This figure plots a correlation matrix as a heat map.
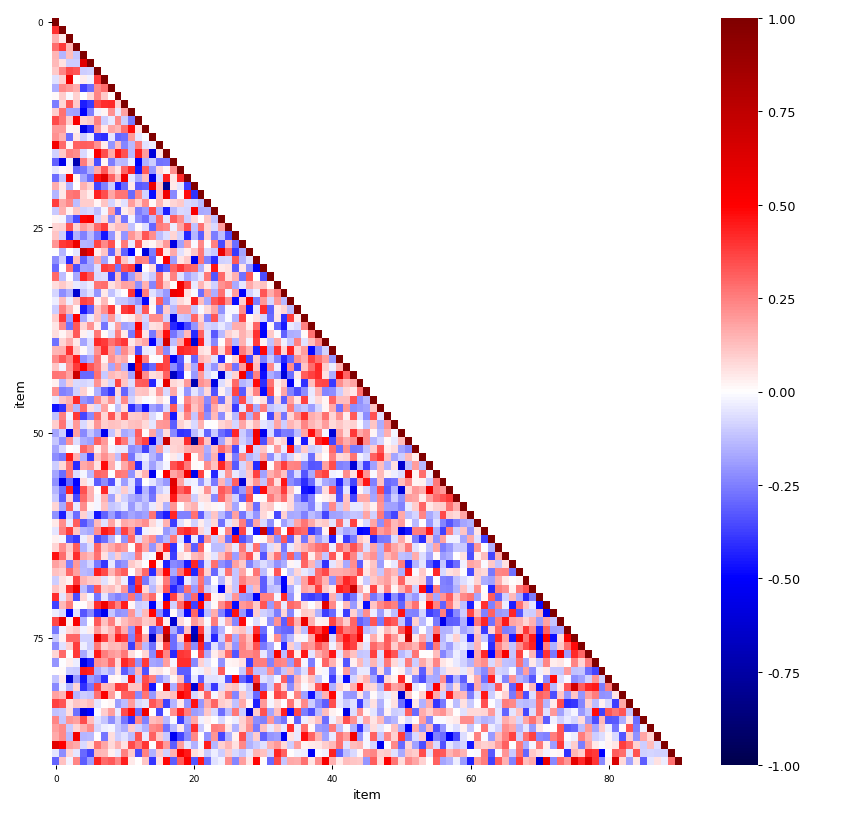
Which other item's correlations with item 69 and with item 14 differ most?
75
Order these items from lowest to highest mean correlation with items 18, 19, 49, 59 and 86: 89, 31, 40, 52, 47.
31, 47, 52, 89, 40
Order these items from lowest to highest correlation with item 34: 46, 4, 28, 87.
87, 46, 4, 28
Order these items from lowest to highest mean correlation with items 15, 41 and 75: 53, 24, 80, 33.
33, 80, 24, 53
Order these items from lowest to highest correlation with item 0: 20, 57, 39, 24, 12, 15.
39, 57, 24, 20, 12, 15
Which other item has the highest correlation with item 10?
19
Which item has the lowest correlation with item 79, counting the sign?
89
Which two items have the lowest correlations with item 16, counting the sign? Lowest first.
20, 14
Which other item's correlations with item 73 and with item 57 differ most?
17
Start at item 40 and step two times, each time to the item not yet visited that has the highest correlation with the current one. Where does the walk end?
30
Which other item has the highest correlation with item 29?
81
